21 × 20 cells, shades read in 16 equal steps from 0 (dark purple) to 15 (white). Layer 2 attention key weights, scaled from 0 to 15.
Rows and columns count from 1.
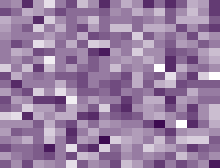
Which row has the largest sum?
18
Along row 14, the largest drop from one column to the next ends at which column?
11
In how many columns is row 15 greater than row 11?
11
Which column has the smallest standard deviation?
13
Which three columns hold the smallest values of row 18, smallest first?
10, 7, 20
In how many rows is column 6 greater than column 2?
6
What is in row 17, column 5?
12
